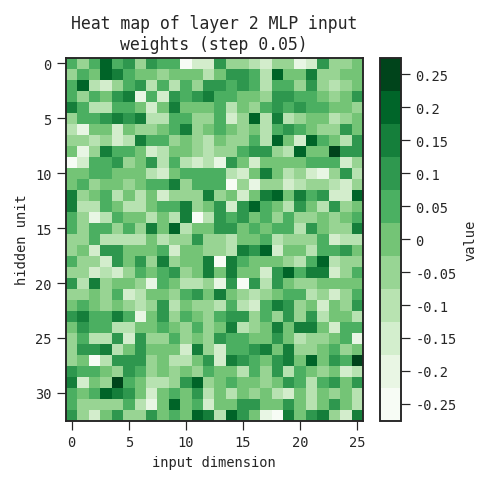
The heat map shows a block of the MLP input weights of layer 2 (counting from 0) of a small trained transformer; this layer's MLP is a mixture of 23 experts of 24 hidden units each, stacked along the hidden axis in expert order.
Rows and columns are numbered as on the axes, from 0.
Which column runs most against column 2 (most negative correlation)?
15
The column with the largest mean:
18
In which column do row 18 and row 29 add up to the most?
4
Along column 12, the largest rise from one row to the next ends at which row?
32
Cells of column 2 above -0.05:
19
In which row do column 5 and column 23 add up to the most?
8
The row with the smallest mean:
16
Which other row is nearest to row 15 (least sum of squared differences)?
3
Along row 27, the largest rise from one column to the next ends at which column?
14
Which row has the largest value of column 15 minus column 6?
23
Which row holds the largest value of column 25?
27
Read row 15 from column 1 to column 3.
-0.05 0.05 0.05
